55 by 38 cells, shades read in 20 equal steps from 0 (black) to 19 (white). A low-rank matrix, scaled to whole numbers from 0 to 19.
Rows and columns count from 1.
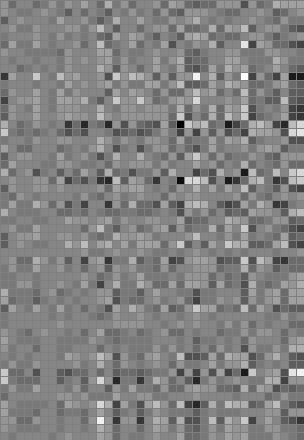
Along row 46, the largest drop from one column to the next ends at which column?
32
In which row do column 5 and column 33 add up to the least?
22
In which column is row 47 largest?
38
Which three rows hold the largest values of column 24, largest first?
23, 16, 26
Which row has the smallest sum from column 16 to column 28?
17
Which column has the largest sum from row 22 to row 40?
25
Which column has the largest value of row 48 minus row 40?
13
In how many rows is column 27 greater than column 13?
17
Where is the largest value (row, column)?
10, 31
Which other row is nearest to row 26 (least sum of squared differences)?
33
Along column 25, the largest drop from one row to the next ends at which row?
11
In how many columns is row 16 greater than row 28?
15
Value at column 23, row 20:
7
